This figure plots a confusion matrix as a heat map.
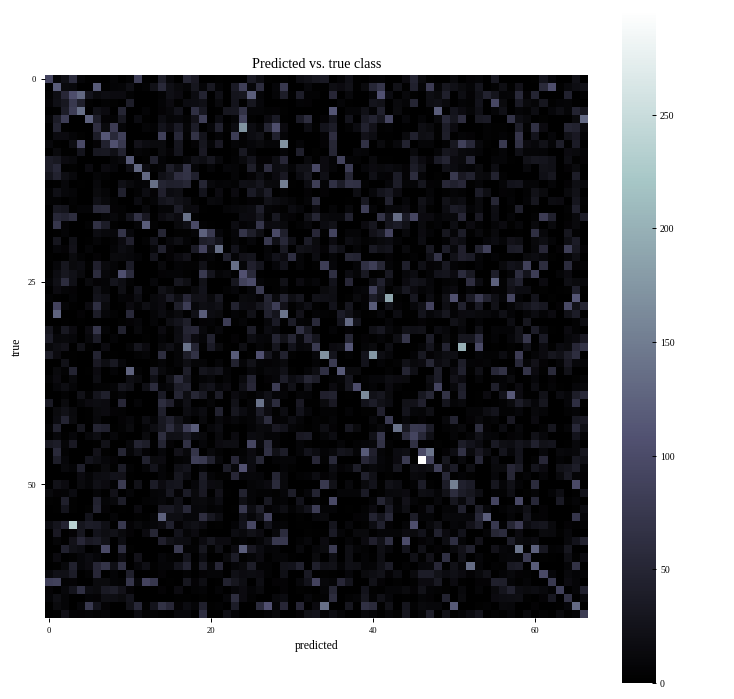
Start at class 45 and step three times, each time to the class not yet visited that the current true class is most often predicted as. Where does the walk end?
3
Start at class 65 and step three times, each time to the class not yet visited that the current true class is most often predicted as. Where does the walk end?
26
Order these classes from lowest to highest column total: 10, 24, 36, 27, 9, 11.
36, 11, 10, 27, 9, 24
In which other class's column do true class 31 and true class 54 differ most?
14
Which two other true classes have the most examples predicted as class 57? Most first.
39, 27
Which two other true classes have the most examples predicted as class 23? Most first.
34, 7
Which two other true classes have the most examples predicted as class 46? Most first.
47, 43
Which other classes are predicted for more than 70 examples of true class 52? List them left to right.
35, 55, 58
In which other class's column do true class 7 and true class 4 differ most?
48
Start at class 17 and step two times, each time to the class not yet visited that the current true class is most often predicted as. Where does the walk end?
18
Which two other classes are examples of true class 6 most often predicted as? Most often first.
24, 28
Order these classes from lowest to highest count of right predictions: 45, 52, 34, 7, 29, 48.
52, 45, 48, 7, 29, 34
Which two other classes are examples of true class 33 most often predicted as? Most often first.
51, 17
